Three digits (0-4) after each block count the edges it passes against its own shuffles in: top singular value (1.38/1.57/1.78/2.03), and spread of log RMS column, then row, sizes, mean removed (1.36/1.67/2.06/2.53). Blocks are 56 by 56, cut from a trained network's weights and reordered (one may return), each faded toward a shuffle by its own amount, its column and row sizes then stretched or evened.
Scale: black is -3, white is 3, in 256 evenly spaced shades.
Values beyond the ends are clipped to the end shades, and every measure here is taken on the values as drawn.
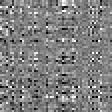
4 4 4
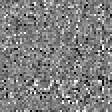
1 2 2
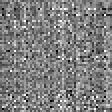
2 1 3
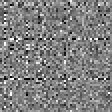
4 3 2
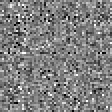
0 2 2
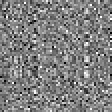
4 1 0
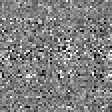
1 1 4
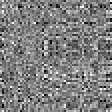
4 3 2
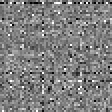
3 2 3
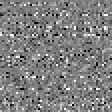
0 0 4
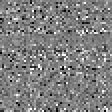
0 2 4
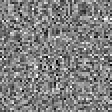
3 0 0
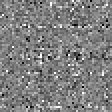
0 3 2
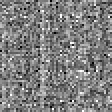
1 0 0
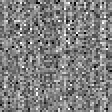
2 1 1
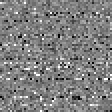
0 0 4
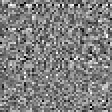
4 0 2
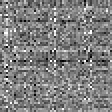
3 3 1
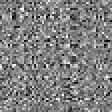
4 0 3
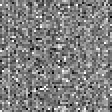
1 1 1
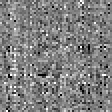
1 3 3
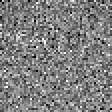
0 0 0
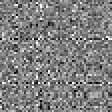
4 2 2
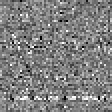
2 1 3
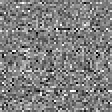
3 0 3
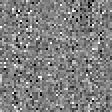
1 3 0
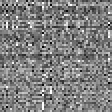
3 2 0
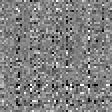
2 4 3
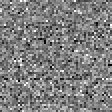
0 0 1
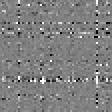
3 2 4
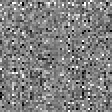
2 3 1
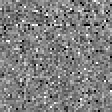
1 1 1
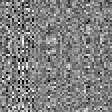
4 4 0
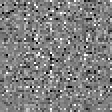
2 2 3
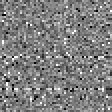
3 1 1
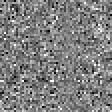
1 2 0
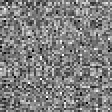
4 0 0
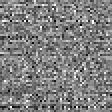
2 0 2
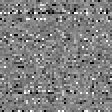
1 0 4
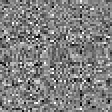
3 2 2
